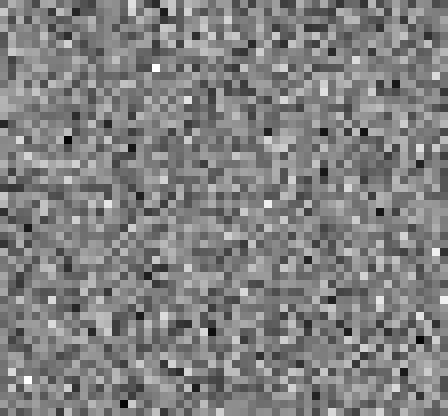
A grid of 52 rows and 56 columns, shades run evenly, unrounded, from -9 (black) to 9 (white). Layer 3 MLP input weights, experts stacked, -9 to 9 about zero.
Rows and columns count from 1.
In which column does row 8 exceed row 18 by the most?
9
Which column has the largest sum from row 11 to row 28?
51
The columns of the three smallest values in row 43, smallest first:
53, 31, 2
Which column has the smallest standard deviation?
5
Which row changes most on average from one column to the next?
42
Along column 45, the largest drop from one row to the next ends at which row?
46
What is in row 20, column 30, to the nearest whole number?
5
